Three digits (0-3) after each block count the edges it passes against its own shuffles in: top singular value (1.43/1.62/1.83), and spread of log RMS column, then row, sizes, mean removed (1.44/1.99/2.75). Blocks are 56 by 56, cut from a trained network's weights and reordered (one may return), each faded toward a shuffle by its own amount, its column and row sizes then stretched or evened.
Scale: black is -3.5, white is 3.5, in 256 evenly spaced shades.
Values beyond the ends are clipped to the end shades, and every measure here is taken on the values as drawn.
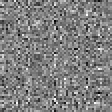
3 2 1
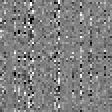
1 3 1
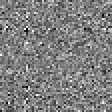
1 1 1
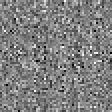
0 2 1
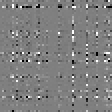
2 3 3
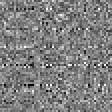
3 1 2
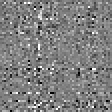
2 2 2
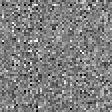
1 2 1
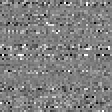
0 0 3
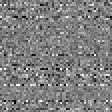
2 1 3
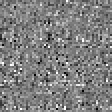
0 2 2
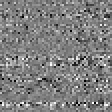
1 1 3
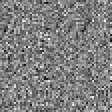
2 1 0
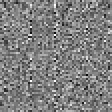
3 2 0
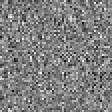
1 1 1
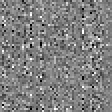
0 3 1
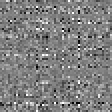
3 2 3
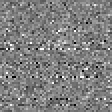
1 0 2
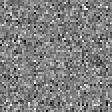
1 2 1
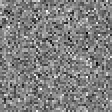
2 1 1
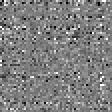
0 2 3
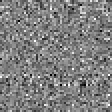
1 1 2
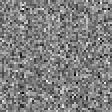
2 1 0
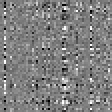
3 3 2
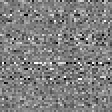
2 0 3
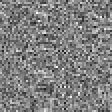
2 0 0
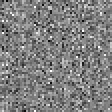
2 2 0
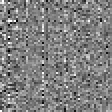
3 3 0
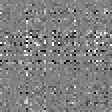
1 2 3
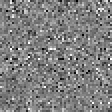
1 1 2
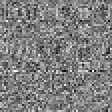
3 0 1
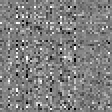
0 3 2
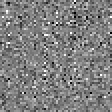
0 2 2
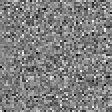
2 1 1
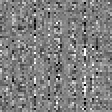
2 3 0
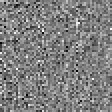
2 2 0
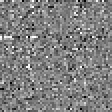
0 1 2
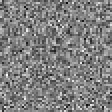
3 0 1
